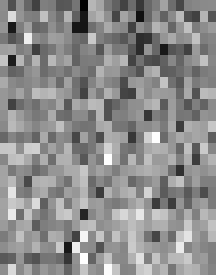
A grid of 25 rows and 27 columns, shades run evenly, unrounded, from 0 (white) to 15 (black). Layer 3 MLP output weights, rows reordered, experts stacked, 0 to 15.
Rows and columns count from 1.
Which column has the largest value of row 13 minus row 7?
13
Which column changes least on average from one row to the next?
1
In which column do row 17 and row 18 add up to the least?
2
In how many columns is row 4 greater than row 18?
15
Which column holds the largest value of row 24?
9
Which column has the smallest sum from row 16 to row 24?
11
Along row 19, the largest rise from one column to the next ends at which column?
6
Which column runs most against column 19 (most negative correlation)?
7
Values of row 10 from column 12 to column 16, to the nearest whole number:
4 4 10 9 8
